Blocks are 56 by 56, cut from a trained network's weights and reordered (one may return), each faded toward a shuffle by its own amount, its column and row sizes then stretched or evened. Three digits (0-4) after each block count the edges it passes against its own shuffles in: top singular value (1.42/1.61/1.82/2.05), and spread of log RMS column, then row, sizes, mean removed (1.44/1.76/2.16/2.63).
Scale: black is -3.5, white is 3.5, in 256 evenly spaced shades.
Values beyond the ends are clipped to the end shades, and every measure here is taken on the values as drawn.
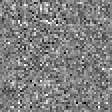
1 2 2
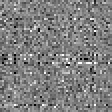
1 2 3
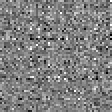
1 1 3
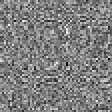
4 0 1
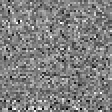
2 0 2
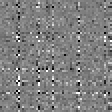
4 4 3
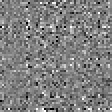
1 3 3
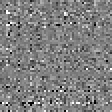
1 2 4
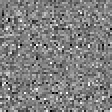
0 1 3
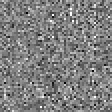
1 2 0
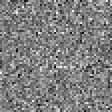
0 1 1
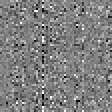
2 4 1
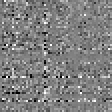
2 4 4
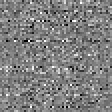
0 2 4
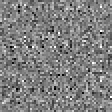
1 1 1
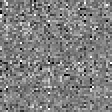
0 3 3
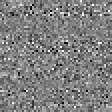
0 0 3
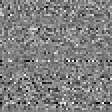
0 0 4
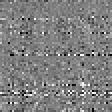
3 2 4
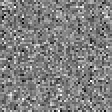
0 3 1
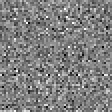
1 1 2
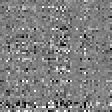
2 4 4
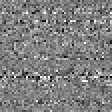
2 0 4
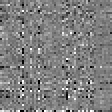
4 4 3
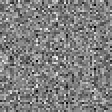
3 2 0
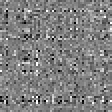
3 3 4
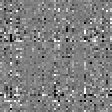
0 4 4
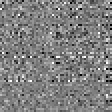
3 2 4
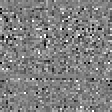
0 1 4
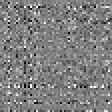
1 4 4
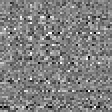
3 1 4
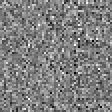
2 2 0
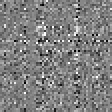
3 4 3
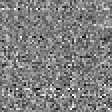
1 0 4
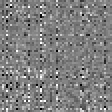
1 4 4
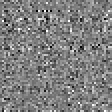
2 2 3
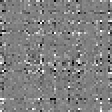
2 4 4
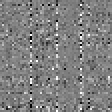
3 4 3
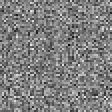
4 2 1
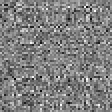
4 0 3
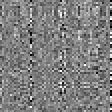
4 4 0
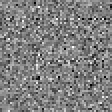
2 2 1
